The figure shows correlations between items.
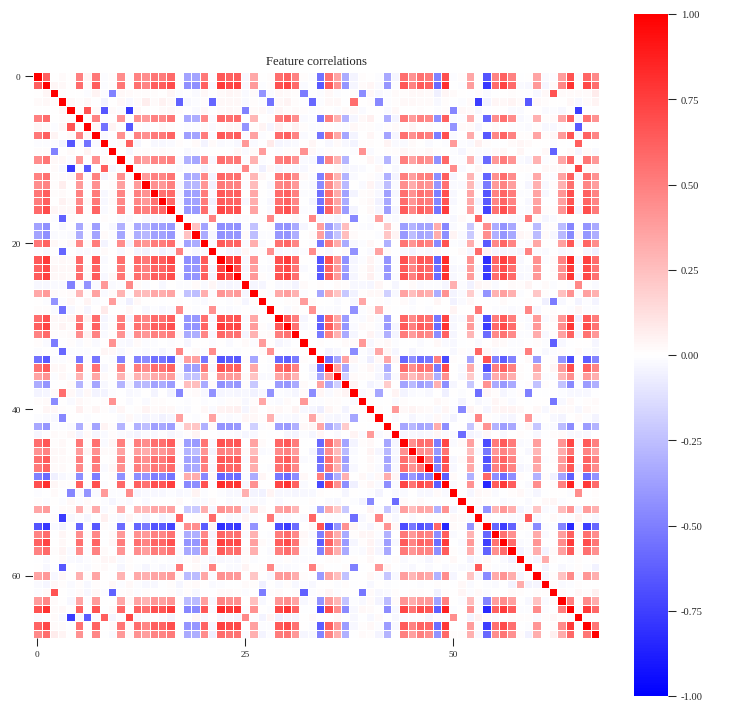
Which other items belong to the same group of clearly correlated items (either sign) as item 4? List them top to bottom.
6, 8, 11, 25, 50, 65
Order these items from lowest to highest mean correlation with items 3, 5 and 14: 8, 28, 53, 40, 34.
34, 53, 28, 8, 40
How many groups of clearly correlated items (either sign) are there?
6
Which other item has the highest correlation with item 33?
53
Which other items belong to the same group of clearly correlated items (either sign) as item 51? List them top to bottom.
40, 43
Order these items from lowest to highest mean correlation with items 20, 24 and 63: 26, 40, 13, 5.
40, 26, 13, 5
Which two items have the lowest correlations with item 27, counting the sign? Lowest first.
62, 2
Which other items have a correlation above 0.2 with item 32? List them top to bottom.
9, 27, 39
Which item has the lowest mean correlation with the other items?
54
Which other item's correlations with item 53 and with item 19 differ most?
3
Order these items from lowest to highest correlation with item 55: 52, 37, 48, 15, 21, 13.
48, 37, 21, 52, 13, 15
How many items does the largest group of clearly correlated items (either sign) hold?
41
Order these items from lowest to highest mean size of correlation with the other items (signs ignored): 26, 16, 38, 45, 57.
38, 26, 45, 57, 16
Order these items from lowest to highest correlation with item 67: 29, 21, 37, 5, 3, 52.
37, 21, 3, 52, 5, 29
